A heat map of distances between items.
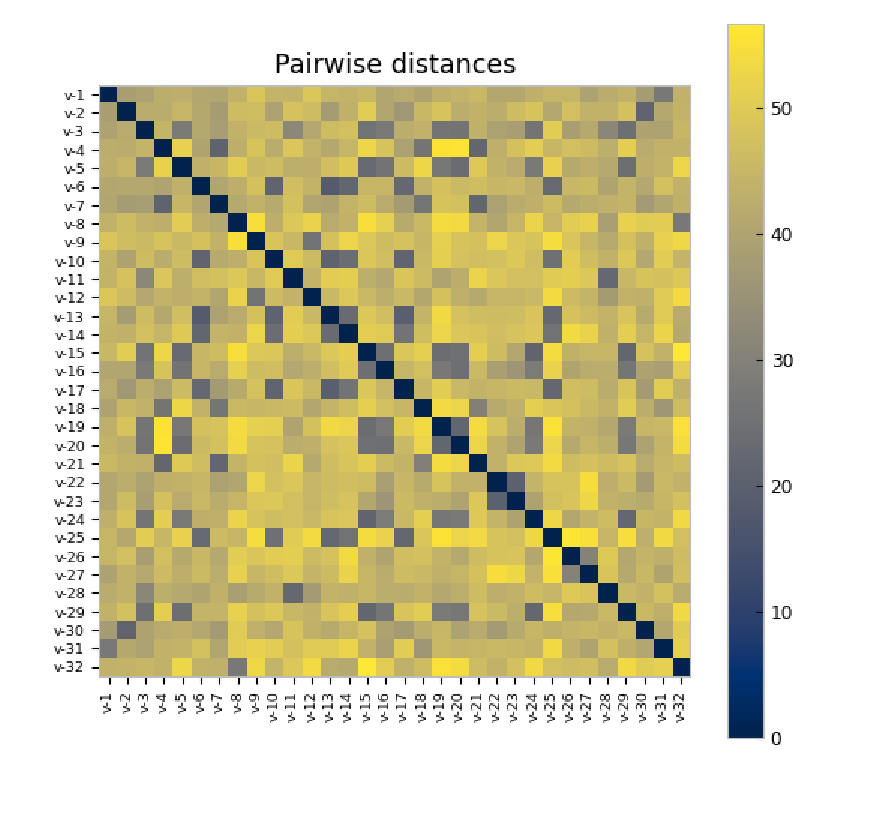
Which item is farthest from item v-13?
v-19
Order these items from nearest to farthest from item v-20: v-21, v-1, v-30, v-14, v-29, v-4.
v-29, v-30, v-1, v-14, v-21, v-4
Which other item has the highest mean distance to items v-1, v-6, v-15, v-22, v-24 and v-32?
v-9
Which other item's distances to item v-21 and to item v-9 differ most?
v-4
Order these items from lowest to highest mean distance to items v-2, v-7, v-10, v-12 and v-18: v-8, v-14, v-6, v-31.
v-6, v-14, v-31, v-8
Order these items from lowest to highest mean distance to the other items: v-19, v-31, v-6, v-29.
v-6, v-29, v-19, v-31
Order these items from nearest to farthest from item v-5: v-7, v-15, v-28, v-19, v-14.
v-15, v-19, v-28, v-7, v-14
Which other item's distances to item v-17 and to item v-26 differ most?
v-25
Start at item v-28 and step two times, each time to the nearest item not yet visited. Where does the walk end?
v-3
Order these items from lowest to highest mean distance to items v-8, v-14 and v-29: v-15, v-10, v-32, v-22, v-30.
v-10, v-32, v-15, v-22, v-30
